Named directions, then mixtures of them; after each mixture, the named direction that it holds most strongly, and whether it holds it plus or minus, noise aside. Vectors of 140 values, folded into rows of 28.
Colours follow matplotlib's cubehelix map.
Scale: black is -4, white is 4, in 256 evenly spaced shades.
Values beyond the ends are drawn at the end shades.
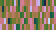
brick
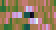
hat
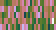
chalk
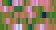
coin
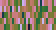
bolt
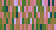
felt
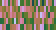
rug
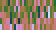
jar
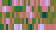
coin, plus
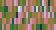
felt, plus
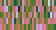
felt, minus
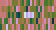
chalk, minus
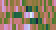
hat, minus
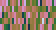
bolt, plus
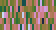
bolt, minus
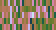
jar, minus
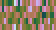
brick, plus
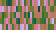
chalk, plus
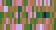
coin, plus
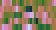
hat, minus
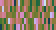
brick, minus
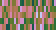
rug, plus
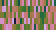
rug, minus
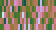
bolt, minus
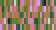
brick, plus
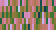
bolt, plus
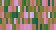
felt, plus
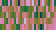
rug, minus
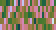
chalk, plus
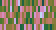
rug, plus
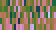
jar, plus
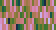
brick, plus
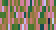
chalk, plus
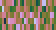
brick, minus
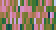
rug, plus
